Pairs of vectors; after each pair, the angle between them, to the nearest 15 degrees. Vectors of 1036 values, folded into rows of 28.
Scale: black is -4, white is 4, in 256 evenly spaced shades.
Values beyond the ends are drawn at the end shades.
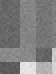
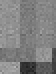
165 degrees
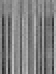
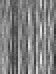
120 degrees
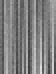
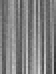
45 degrees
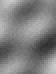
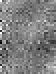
60 degrees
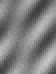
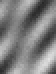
15 degrees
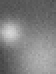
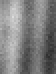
105 degrees
